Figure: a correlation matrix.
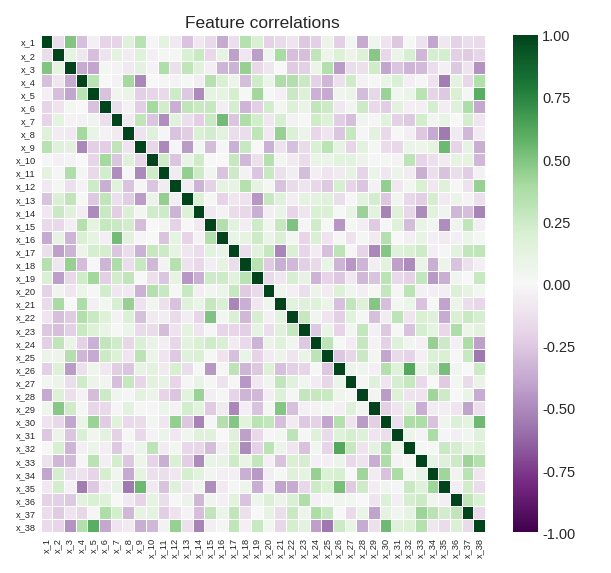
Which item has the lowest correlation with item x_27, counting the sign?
x_18
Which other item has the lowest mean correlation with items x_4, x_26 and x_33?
x_3
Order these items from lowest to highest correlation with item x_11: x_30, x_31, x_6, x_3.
x_30, x_31, x_6, x_3
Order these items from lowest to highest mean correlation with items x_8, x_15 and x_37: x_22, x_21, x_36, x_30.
x_30, x_36, x_21, x_22
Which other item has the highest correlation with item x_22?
x_15
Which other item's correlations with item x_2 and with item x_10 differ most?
x_17
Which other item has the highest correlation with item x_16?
x_7
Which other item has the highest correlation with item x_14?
x_28
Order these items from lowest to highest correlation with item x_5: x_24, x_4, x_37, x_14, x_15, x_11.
x_14, x_24, x_11, x_37, x_15, x_4
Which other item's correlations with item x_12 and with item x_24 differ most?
x_38
